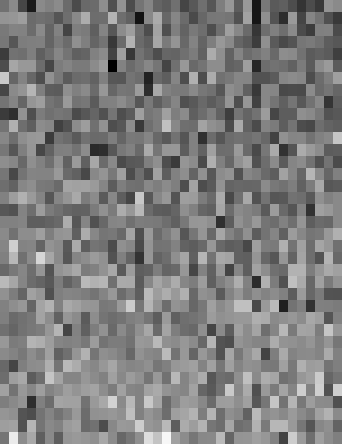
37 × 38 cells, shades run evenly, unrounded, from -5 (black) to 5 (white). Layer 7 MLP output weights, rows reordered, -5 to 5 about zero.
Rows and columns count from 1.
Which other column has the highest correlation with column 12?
11
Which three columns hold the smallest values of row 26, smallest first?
32, 35, 29
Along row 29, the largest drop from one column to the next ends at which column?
25
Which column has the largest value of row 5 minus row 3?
24
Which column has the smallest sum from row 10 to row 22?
26
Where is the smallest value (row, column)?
6, 13
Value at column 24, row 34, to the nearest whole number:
-1
